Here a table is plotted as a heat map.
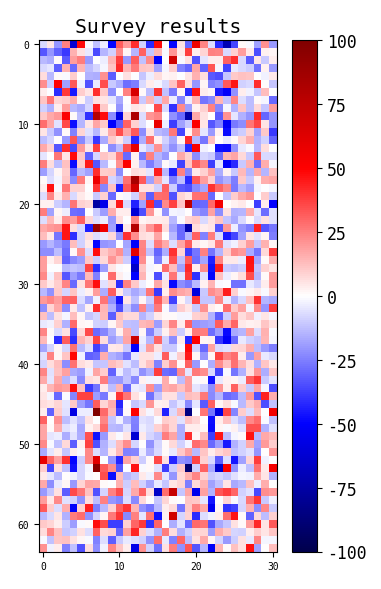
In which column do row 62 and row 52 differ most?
7
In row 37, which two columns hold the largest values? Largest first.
12, 20
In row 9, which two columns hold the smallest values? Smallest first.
19, 10
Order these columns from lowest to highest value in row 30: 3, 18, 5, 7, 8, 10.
10, 18, 8, 5, 3, 7
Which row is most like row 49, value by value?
28
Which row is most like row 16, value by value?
8
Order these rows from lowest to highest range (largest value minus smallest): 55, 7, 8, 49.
55, 7, 8, 49
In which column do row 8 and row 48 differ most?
22
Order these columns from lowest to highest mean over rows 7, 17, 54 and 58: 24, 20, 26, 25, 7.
24, 25, 26, 7, 20
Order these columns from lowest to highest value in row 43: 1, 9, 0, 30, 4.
30, 9, 0, 1, 4
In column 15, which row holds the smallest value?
56
